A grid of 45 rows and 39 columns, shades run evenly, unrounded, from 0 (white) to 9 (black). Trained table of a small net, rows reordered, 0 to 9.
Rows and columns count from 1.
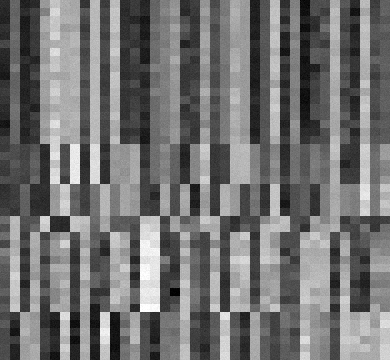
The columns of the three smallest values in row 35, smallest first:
15, 16, 2
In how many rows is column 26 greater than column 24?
37
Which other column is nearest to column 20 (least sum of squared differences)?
1
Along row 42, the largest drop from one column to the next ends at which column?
11
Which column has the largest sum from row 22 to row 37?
3
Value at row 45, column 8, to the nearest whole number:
8
